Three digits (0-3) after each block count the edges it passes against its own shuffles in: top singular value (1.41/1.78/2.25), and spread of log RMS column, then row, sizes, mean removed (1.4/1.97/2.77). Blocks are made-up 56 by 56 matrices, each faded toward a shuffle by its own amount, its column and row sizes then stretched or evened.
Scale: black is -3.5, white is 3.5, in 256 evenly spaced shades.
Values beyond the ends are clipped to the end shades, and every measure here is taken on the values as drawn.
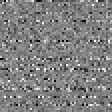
1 0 3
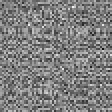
3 0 1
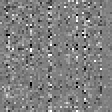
1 3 1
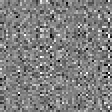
3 2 1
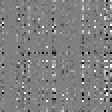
2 3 2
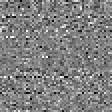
2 0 2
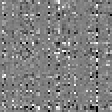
2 3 2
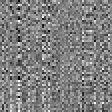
3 3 0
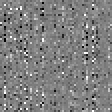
0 3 1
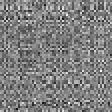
3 1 2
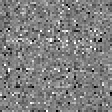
0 1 2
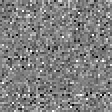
1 0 1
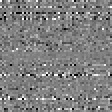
2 0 3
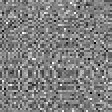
3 0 0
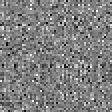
2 0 1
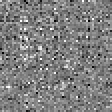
2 1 1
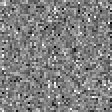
1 1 0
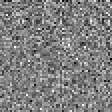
2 0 1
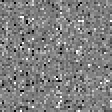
0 2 1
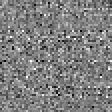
1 0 2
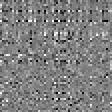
3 2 2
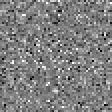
1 0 2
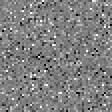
0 0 0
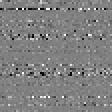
2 0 3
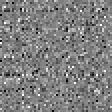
2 1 1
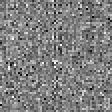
2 1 0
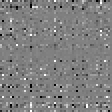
1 2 3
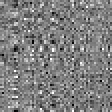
3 2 1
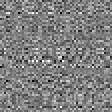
3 1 3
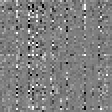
1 3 1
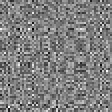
3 2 2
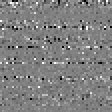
0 0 3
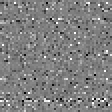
1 1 2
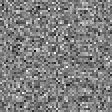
2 0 0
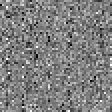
1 2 0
